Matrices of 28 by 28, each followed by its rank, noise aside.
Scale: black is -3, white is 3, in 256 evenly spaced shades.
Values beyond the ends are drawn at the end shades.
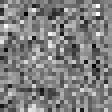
seven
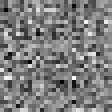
four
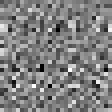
four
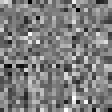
four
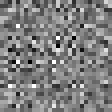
three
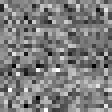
six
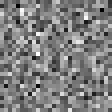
seven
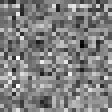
seven
